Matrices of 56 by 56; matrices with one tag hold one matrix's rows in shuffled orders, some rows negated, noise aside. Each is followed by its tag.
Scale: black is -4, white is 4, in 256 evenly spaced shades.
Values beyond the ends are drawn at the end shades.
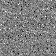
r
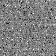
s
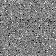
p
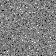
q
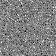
r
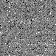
p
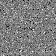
s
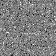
s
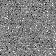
p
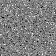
q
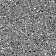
q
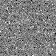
p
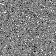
q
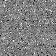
r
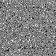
s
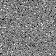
q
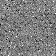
p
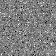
r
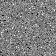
q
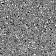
q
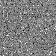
s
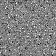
p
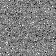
p
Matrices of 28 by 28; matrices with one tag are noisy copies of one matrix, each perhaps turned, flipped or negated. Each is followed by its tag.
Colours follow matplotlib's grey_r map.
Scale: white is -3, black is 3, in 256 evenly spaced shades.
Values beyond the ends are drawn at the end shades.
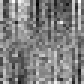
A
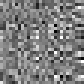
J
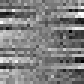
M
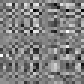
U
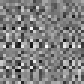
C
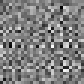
C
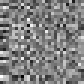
J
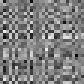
U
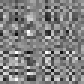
U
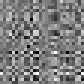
U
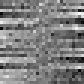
M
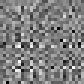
C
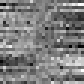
A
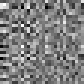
J
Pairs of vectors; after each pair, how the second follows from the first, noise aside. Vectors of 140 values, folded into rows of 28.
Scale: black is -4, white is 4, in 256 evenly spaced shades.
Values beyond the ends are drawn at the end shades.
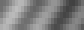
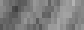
negated, shrunk.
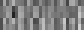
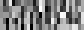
wrapped around, negated, scaled up.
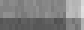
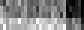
negated, scaled up.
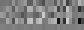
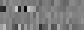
reversed, partly zeroed.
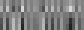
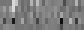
reversed, negated, partly zeroed.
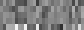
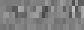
partly zeroed.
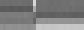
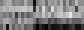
negated, scaled up.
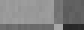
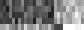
negated, scaled up.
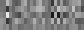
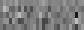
reversed, negated, partly zeroed.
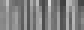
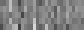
reversed, partly zeroed.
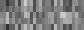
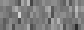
reversed, partly zeroed.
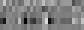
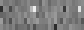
reversed, negated, partly zeroed.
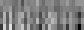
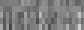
negated, shrunk.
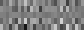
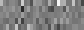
reversed, negated, partly zeroed.
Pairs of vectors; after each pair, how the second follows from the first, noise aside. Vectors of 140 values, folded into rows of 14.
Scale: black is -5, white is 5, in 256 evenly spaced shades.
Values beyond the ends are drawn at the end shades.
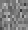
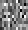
scaled up.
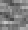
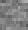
wrapped around, shrunk.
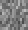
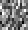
scaled up.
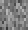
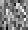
scaled up.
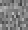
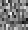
reversed, negated, scaled up.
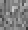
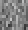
wrapped around, negated.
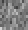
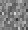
shuffled.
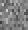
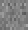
wrapped around, shrunk.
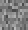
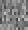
shuffled.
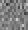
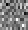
scaled up.
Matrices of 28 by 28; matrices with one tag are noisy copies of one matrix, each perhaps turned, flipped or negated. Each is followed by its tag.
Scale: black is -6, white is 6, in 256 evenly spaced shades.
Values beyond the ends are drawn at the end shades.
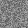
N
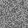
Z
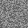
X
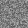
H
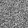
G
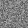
H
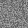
N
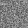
Z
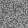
G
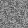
H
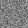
X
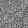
N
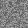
H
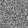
N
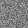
X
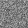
X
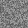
H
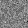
H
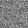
X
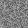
X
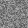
H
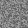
H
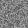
H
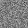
X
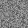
X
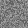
H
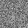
G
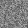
H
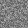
H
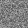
X
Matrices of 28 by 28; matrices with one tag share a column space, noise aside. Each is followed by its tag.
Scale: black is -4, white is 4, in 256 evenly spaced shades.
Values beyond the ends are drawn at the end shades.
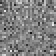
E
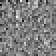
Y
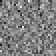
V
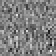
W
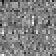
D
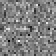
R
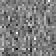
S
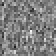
W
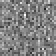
S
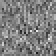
W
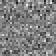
V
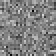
E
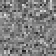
V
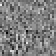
W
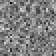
R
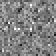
R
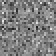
R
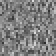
W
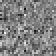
W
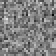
Y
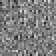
E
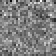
Y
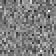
V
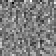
Y
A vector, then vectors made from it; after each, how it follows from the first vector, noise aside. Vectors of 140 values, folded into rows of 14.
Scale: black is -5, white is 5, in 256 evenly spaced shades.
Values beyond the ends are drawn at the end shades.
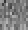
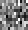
wrapped around, negated, scaled up.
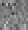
partly zeroed.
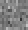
wrapped around, negated, partly zeroed.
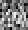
wrapped around, negated, scaled up.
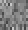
sign-scrambled.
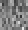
reversed, negated.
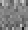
reversed, partly zeroed.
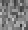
reversed, negated.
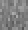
reversed, shrunk.
